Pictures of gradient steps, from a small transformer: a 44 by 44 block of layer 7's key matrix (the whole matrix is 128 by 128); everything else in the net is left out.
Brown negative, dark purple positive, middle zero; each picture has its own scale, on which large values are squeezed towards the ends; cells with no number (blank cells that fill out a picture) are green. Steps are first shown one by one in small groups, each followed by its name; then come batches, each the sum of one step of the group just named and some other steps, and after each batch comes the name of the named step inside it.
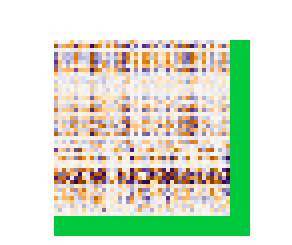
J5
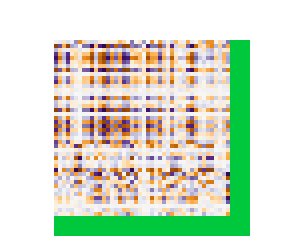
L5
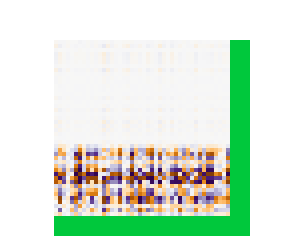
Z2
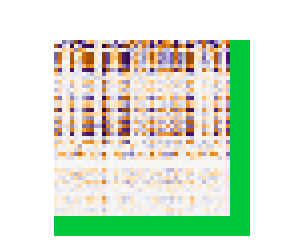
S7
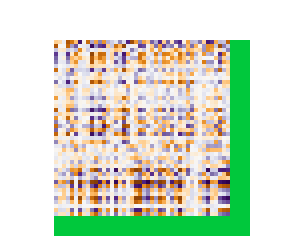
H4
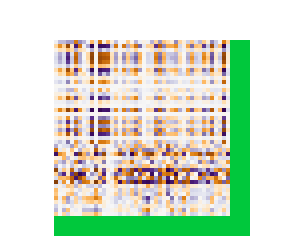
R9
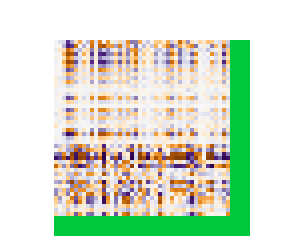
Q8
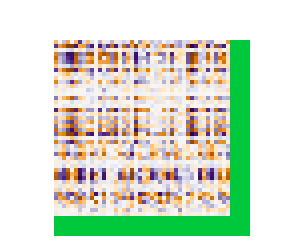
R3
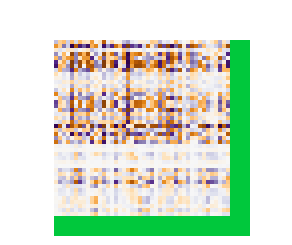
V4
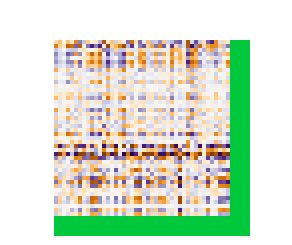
H4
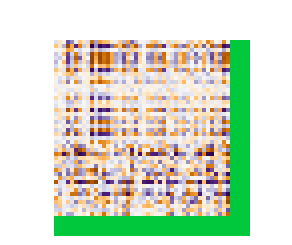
R9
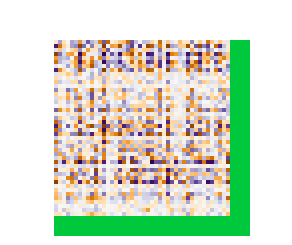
R9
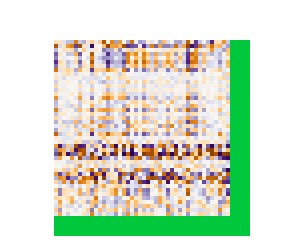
J5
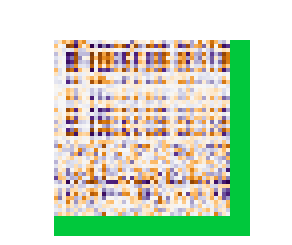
H4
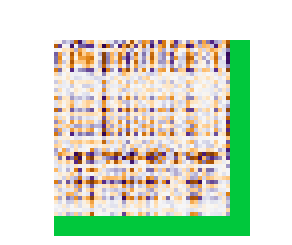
S7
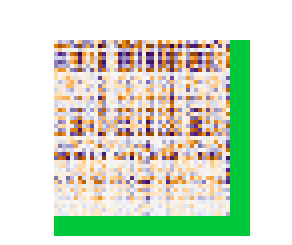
J5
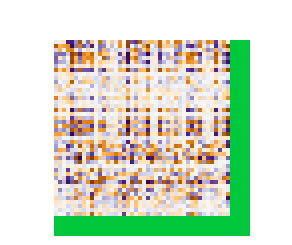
L5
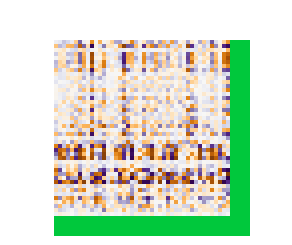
J5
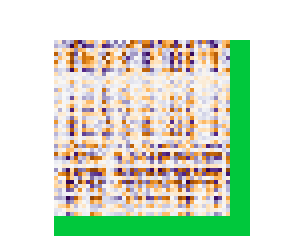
S7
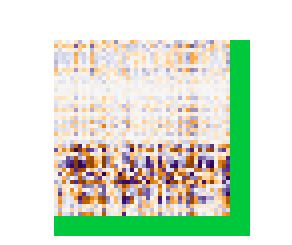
J5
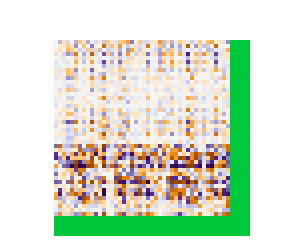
Q8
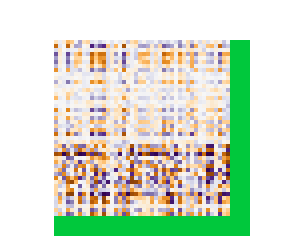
H4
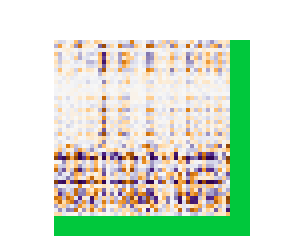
Z2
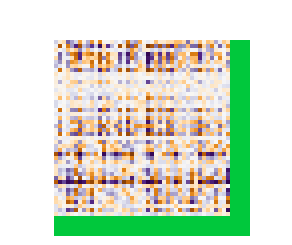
V4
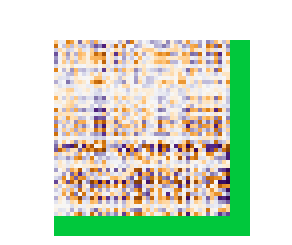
H4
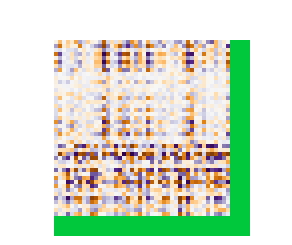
H4
